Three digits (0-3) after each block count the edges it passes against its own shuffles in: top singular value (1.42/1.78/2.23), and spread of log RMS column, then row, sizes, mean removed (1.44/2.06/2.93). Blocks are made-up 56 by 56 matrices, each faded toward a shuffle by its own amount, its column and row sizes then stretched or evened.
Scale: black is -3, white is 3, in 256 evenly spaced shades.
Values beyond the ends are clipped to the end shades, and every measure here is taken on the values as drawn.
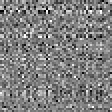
3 1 2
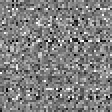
2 0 2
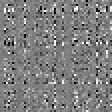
2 3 2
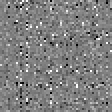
0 2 1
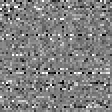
1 0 3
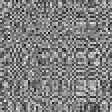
3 0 1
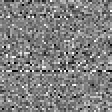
2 0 2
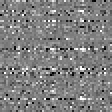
2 1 3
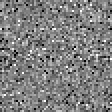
0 0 1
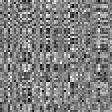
3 3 0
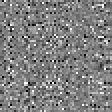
2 1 1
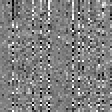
3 3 1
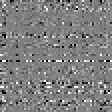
1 2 3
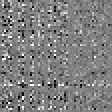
0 3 2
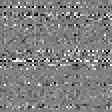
2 0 3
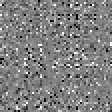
2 1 1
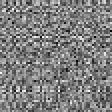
3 0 2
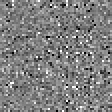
1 1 1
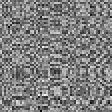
3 0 1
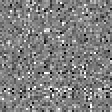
2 1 1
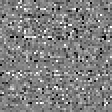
1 0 2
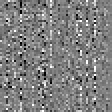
1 3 0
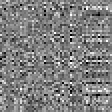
3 2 2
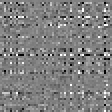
3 2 3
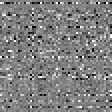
2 1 3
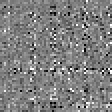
1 2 2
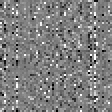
2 3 0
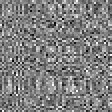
3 1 0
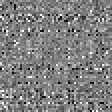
1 1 3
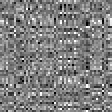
3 2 1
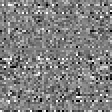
0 1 3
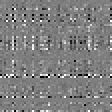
3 2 3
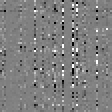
1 3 1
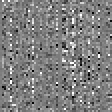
1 3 0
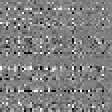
3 2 3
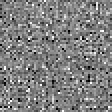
2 1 1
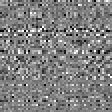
3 0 3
